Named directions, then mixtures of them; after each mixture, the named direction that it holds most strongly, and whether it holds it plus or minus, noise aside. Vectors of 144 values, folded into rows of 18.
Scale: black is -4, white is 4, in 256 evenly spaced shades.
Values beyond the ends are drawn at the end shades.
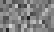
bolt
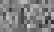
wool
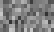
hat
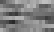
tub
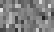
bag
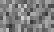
bolt, minus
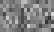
wool, plus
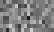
bolt, plus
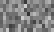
bolt, minus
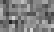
hat, plus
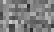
hat, minus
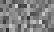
bolt, plus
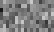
bag, minus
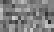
hat, plus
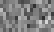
wool, minus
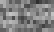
tub, minus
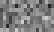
bag, minus
